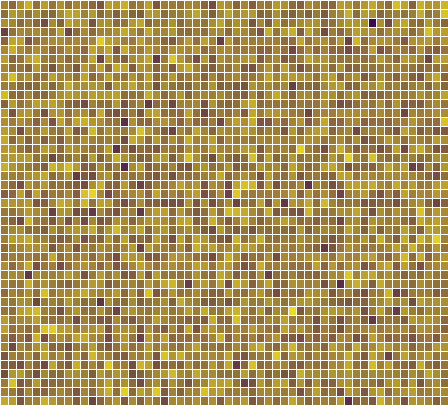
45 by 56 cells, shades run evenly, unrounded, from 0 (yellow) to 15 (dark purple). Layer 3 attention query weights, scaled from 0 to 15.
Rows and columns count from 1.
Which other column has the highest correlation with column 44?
28
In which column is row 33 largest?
50
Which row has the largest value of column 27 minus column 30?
22
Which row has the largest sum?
12
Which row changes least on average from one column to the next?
11
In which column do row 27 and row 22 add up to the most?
29
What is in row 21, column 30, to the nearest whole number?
4
